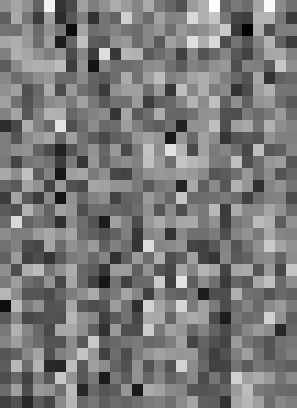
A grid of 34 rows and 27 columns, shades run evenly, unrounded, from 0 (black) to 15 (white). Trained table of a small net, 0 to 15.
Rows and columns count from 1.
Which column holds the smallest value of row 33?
13
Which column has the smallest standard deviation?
27
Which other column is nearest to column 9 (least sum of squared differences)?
22
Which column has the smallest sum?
21
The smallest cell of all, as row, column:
3, 23
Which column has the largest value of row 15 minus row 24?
10
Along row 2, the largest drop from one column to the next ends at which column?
6
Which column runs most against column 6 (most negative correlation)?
17
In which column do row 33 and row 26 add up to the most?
14
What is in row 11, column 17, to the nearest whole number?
2
